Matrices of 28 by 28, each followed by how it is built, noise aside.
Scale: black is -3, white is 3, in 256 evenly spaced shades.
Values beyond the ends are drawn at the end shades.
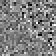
upper triangular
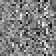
uneven columns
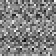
repeating columns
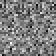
repeating columns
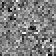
block diagonal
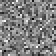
noise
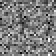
repeating columns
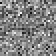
repeating columns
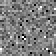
sparse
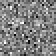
noise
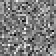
noise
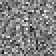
noise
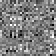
low rank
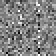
uneven columns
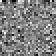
low rank
